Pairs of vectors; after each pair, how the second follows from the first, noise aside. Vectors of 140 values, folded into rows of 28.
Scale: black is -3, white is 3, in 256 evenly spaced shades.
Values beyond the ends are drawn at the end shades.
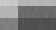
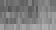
reversed, shrunk.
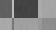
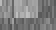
negated, shrunk.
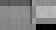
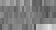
negated, shrunk.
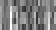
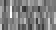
partly zeroed.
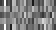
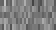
shrunk.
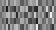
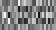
reversed.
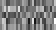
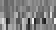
partly zeroed.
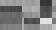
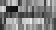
wrapped around, negated.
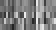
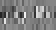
partly zeroed.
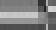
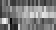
reversed.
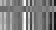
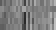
negated, shrunk.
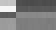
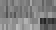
reversed, negated, shrunk.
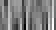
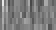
reversed, shrunk.
